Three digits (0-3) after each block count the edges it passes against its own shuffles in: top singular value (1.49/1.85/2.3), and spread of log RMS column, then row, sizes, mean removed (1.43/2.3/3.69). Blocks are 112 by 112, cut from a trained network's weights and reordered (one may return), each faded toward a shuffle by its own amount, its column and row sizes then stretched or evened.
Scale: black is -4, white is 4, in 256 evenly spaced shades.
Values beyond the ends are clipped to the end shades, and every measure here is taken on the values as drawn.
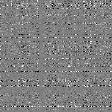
1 2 3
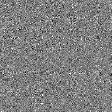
0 2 2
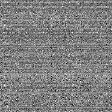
2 1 1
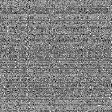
2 1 0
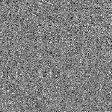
1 1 1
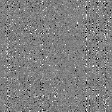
1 2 1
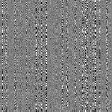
3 3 0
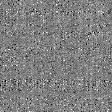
1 0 2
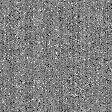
1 0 0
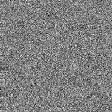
2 0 1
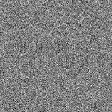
2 1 0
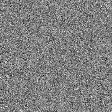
0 1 0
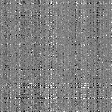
3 2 2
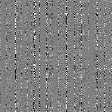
2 3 1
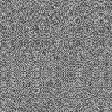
3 0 0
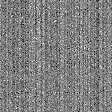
3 1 1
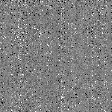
0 2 1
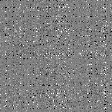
0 2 2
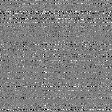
1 1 3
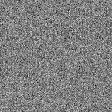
1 0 0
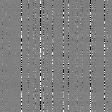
3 3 0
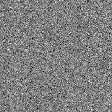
1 1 0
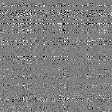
2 2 3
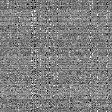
2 2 0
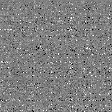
0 1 2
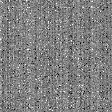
2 1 1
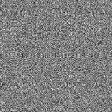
3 1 1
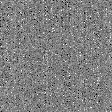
0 1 0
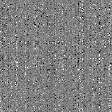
1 2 1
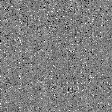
0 1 1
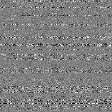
2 1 3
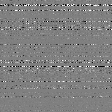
2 0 3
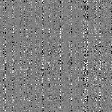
2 3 2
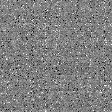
0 1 0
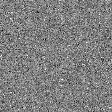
0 0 1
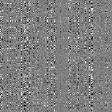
3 3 2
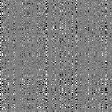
3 3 2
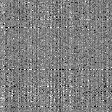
3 1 2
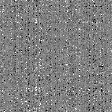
1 2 1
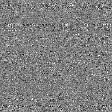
1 1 2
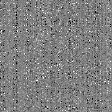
1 2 1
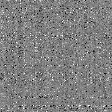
0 1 2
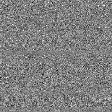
2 0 2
